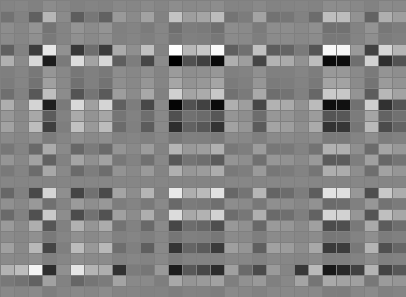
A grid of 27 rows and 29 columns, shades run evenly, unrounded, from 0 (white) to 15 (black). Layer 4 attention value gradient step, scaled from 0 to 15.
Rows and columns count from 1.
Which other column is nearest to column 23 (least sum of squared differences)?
1
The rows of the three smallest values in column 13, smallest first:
5, 18, 20
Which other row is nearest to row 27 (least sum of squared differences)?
24
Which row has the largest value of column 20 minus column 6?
25
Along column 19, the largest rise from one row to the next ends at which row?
6
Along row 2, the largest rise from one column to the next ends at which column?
17
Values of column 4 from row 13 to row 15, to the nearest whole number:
8 5 9
